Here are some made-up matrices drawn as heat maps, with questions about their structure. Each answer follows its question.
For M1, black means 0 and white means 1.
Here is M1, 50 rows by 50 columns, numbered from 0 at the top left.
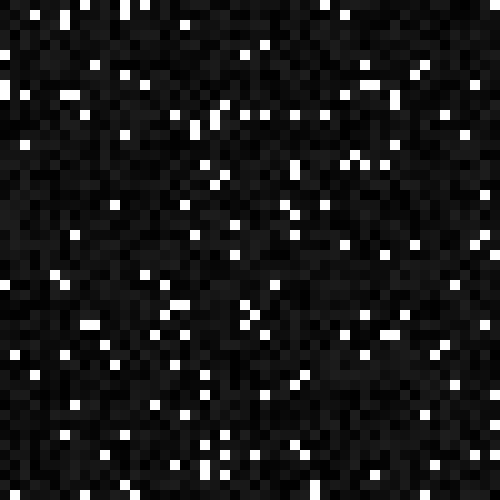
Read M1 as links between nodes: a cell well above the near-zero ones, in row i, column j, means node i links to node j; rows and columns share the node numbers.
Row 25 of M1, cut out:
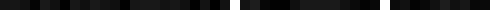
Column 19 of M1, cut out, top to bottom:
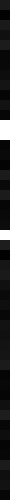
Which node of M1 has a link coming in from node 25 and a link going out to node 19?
node 23
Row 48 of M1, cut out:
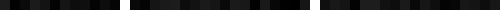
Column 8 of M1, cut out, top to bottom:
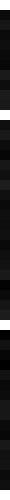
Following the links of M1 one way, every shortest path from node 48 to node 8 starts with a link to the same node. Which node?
node 31
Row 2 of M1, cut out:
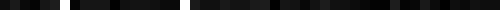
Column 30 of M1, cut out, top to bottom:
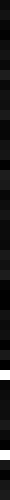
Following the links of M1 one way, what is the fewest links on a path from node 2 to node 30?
6
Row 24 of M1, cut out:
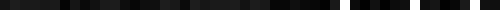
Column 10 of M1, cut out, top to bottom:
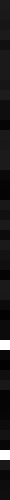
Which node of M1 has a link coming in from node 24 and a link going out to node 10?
node 34
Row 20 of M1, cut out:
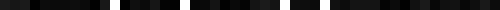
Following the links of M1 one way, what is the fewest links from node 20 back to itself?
3
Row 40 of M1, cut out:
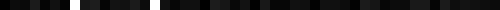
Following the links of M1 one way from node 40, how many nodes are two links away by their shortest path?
3
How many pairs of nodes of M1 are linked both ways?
3
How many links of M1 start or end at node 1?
6
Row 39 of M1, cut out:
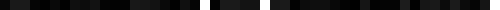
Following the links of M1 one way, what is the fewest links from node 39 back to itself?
4
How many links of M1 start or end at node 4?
1
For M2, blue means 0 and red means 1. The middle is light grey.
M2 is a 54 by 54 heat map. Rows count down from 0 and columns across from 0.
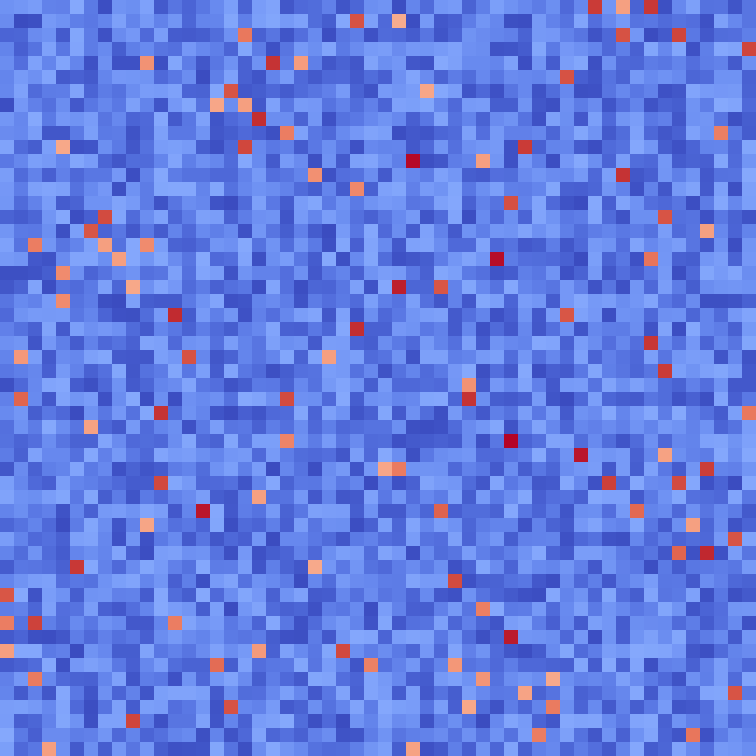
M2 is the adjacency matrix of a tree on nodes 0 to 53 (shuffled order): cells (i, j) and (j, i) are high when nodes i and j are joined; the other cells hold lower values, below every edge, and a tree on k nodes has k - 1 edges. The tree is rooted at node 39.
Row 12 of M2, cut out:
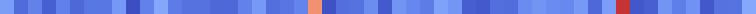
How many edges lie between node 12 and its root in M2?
4
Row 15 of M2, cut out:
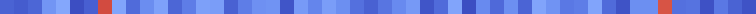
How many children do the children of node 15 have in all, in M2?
2
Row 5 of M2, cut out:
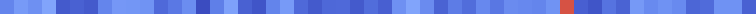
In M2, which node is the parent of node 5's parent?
22
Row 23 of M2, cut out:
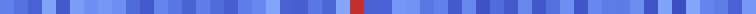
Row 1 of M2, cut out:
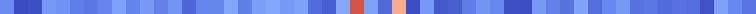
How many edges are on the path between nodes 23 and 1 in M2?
2
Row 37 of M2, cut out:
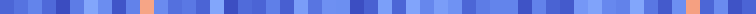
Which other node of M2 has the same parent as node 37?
4
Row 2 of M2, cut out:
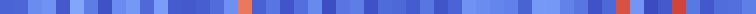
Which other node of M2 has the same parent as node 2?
34
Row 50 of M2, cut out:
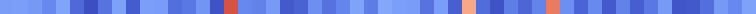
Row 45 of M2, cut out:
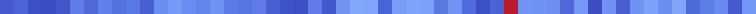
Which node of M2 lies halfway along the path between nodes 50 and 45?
20
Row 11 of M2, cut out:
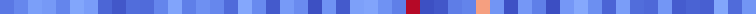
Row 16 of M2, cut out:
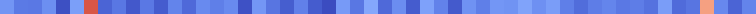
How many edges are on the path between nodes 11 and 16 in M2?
5
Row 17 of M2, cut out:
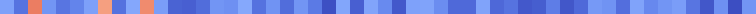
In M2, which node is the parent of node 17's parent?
48
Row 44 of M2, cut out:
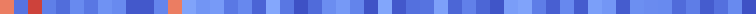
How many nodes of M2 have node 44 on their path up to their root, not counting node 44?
11
